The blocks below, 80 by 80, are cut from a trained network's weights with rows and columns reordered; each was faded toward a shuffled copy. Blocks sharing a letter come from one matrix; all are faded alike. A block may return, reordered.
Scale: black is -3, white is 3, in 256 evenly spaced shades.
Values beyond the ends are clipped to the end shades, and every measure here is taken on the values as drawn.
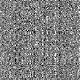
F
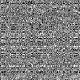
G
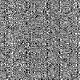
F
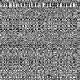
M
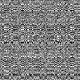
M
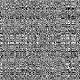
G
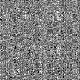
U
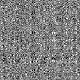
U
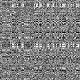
M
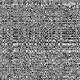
G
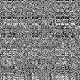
G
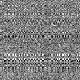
M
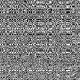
M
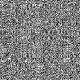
U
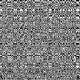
M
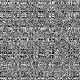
G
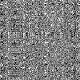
U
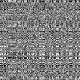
M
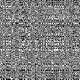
G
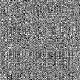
U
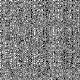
F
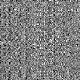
F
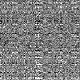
G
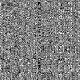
U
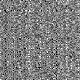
F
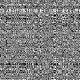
G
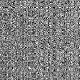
U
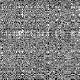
G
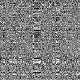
G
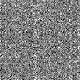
U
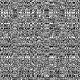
M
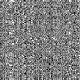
U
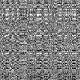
M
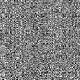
U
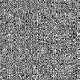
U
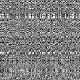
M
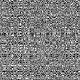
G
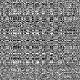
M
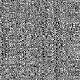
F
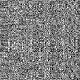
U
